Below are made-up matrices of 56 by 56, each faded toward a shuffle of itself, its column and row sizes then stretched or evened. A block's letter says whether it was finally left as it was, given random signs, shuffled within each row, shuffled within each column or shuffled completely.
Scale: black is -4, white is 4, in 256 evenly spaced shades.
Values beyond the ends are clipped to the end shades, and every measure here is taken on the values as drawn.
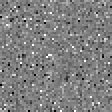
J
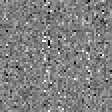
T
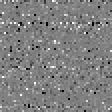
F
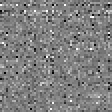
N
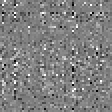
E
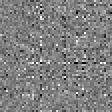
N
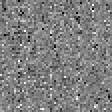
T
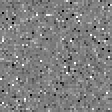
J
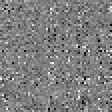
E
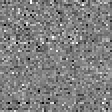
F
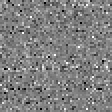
F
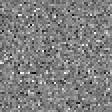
F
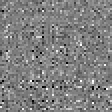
N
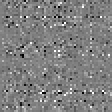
N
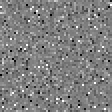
J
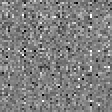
N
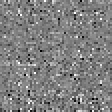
E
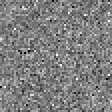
J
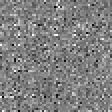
E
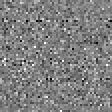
F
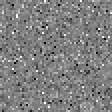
J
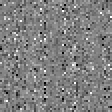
T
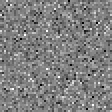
J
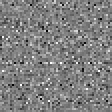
F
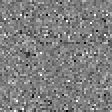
F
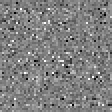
F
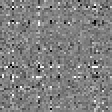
N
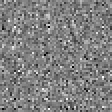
E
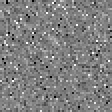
J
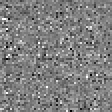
E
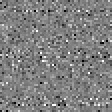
F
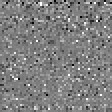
F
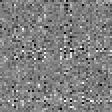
N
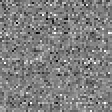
F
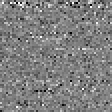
F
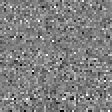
F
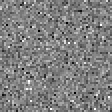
J
